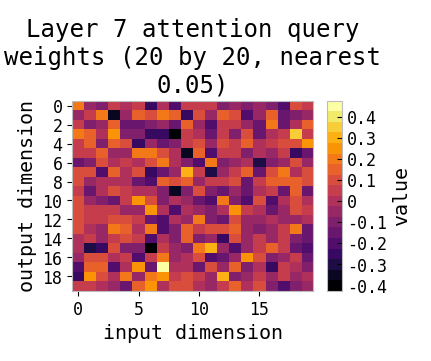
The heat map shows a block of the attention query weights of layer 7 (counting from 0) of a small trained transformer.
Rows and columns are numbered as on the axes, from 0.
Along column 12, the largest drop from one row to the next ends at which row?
14
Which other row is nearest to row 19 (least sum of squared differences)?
11
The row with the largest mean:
18
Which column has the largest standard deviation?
6
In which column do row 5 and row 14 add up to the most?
5
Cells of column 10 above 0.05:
7
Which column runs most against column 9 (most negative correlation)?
2
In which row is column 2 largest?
1
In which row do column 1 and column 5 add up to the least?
15
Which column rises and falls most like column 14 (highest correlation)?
3
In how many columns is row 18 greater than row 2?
12
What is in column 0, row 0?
0.2
